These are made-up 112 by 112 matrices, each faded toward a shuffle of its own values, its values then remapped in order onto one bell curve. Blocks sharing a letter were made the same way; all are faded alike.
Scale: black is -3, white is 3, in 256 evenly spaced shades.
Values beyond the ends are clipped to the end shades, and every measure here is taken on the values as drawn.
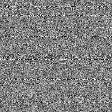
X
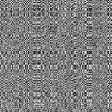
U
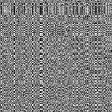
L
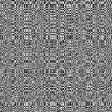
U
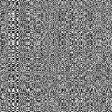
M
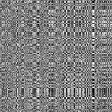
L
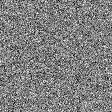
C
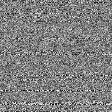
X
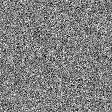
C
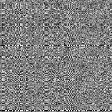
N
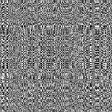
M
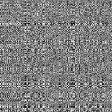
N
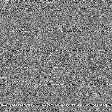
X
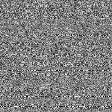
X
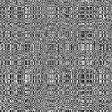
U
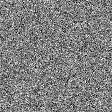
C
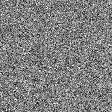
C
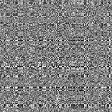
N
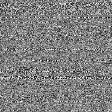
X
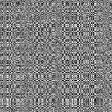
L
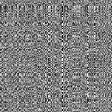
M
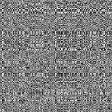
N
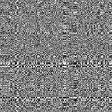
N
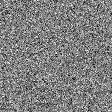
C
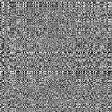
N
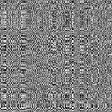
M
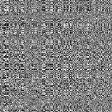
N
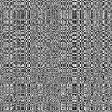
L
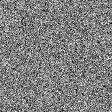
C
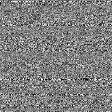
X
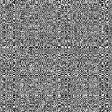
N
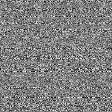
X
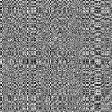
U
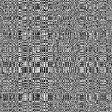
U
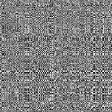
N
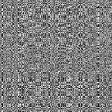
M
